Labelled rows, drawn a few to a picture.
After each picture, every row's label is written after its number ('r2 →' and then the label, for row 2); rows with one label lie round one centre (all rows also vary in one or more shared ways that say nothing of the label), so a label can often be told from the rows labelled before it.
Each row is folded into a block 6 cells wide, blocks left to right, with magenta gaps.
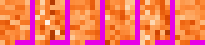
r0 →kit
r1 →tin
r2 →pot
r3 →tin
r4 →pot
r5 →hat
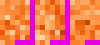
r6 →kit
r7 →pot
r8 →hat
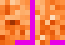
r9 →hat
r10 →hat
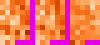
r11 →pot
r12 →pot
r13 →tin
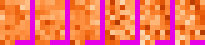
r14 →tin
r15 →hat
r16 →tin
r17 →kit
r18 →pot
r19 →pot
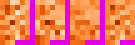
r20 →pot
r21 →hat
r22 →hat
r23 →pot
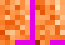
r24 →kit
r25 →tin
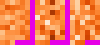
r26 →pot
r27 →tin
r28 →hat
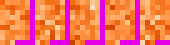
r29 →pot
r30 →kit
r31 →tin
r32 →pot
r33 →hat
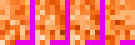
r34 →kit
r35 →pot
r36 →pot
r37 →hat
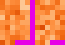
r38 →tin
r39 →pot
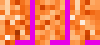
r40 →hat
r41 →pot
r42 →tin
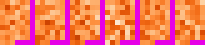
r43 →pot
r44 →hat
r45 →kit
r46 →kit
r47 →kit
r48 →kit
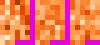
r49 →pot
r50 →kit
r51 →tin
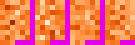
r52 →pot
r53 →tin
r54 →pot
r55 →kit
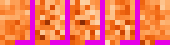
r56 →hat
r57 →kit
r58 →hat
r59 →kit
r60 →tin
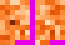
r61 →hat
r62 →kit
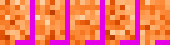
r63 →kit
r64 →tin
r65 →hat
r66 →kit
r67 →pot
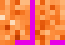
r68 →tin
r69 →kit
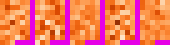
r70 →pot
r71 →kit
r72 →kit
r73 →pot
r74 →tin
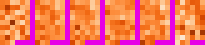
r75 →pot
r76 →tin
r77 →tin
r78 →hat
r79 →tin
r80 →pot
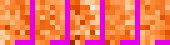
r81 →pot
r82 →kit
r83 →tin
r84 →tin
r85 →pot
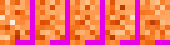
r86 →tin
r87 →kit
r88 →kit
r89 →kit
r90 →hat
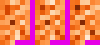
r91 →pot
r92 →pot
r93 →pot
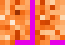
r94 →tin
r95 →kit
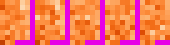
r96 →tin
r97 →tin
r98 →hat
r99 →hat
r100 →kit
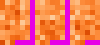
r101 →tin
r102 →hat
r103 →hat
